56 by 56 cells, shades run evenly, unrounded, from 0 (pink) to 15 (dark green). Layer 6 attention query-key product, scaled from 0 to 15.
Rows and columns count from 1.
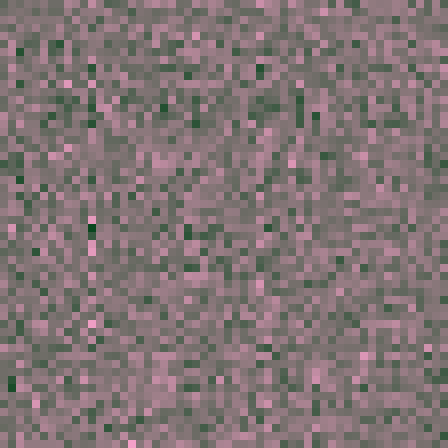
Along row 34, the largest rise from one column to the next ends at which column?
46
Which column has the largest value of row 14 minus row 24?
35
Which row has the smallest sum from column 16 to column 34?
45
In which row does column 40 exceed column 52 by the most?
15
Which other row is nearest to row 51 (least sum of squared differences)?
50
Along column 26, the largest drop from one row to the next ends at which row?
33
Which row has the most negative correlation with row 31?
9
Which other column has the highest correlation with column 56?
54
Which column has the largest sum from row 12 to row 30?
12
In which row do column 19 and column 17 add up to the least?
56
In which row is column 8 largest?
6
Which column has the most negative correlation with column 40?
19
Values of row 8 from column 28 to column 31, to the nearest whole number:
6 6 7 7
